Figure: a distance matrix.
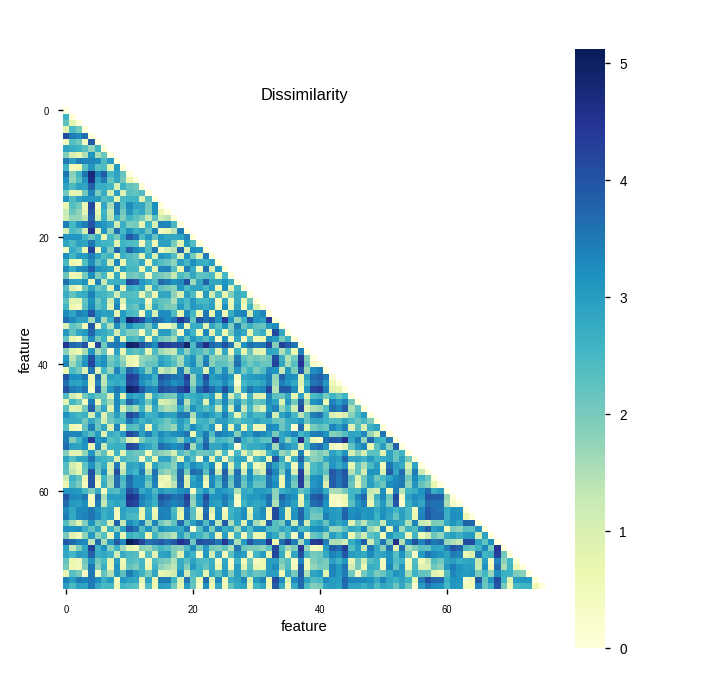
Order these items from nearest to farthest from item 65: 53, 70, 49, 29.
49, 53, 29, 70
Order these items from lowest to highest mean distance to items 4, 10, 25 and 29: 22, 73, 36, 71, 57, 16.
71, 36, 73, 16, 57, 22
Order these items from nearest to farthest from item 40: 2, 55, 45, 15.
55, 2, 45, 15
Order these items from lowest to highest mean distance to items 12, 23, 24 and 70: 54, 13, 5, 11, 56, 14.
14, 54, 13, 11, 56, 5
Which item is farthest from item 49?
10
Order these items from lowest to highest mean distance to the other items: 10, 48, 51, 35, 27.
35, 48, 27, 51, 10
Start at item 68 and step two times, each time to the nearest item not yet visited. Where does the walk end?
48
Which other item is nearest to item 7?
38
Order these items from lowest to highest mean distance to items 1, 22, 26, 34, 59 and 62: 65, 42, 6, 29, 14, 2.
2, 65, 6, 29, 14, 42
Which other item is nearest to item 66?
20
